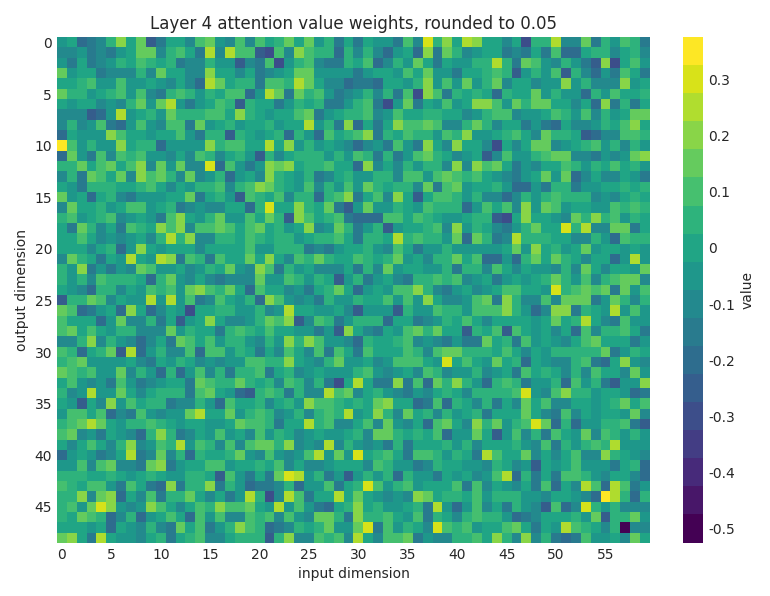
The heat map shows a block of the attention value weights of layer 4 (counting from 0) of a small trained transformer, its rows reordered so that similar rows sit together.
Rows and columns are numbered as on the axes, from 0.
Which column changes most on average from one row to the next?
23
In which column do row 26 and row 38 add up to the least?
13
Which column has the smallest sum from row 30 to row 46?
8
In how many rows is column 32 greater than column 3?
18
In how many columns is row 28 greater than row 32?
27
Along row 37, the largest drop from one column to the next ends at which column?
50
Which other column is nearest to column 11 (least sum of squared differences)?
42
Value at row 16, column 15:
-0.1
